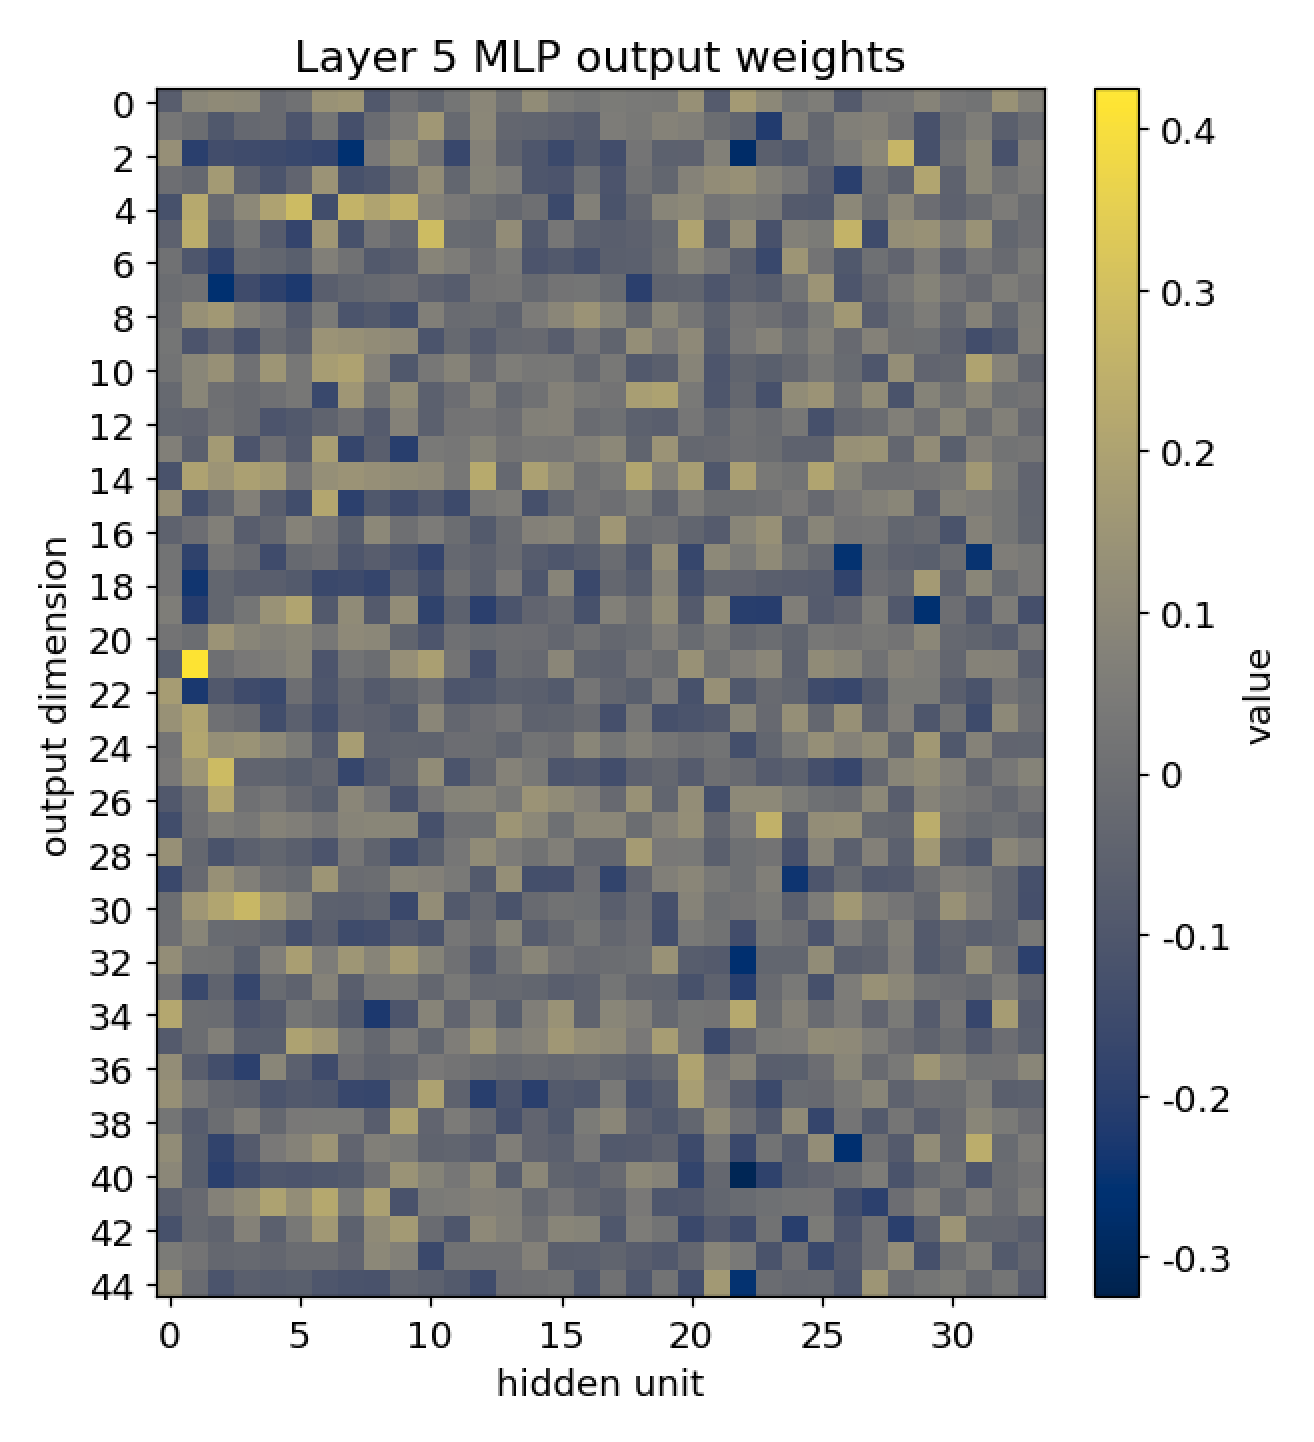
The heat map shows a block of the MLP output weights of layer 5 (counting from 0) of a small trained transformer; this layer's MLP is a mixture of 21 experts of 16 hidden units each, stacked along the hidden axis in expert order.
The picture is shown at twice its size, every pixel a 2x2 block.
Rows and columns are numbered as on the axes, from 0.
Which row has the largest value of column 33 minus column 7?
2
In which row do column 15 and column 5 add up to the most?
35
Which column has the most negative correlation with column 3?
0
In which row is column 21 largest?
44
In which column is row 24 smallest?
22
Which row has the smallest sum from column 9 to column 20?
17
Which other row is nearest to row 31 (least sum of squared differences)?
12
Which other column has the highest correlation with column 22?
20
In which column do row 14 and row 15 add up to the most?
6
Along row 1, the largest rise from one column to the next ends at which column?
24
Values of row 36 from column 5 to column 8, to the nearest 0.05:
-0.05 -0.15 0 -0.05
